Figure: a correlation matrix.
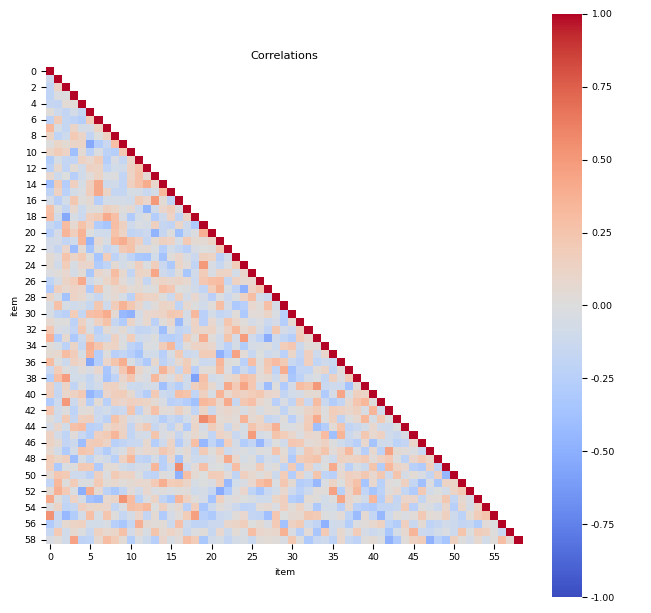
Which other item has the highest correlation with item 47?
42
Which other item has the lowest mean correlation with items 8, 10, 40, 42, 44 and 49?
46
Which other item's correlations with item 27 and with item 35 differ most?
21
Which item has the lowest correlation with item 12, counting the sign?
17
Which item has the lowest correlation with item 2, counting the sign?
18
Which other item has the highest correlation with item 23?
35
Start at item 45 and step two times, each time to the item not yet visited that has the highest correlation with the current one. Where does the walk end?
13
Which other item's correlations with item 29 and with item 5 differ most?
9
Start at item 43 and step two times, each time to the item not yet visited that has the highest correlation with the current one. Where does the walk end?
24
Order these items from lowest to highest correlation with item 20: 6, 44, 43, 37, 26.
6, 37, 44, 26, 43
